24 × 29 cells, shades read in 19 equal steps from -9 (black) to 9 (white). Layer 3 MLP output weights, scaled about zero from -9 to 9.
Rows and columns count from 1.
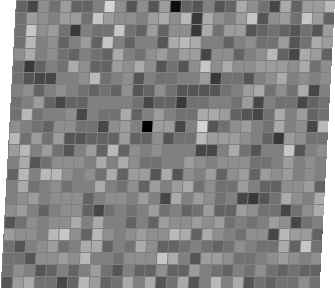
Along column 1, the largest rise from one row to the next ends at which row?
20
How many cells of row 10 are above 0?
9
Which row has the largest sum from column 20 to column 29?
6
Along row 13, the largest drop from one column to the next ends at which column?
27
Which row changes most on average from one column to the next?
1
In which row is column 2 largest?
3
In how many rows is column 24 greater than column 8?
8
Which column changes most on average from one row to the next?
18
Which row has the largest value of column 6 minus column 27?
19
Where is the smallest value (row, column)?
11, 13
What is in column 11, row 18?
0
